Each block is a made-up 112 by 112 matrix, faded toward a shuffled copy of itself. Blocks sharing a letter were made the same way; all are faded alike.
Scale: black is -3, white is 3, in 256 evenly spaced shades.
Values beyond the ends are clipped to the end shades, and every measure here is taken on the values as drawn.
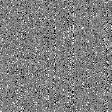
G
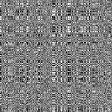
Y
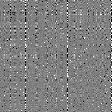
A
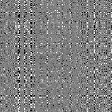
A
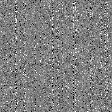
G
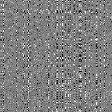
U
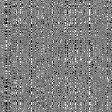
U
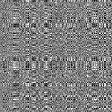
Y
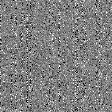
G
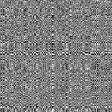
Y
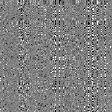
U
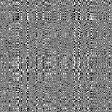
A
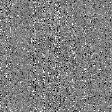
G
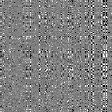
A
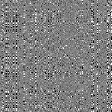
U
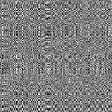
Y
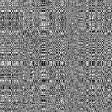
Y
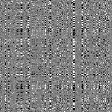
A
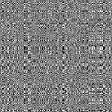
Y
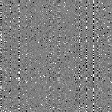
U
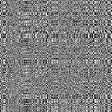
Y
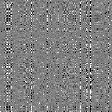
A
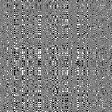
A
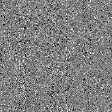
G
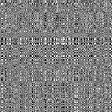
Y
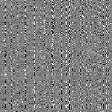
A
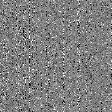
G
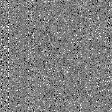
G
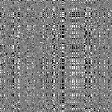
A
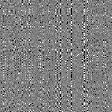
U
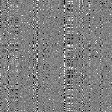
U
